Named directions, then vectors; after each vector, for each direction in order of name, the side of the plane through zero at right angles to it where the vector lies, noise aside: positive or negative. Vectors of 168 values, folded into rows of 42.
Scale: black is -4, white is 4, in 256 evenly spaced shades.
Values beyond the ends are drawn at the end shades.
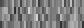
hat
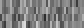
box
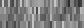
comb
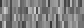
negative, positive, positive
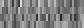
positive, positive, negative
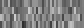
negative, positive, positive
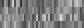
negative, negative, positive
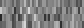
positive, positive, positive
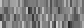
positive, negative, negative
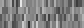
positive, positive, negative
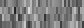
positive, positive, positive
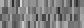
positive, positive, negative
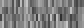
positive, positive, negative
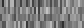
positive, negative, positive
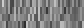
negative, positive, negative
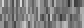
positive, positive, negative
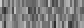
positive, negative, negative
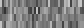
positive, negative, negative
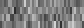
positive, positive, positive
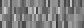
negative, positive, positive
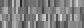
negative, negative, positive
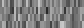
negative, positive, negative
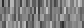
positive, negative, positive
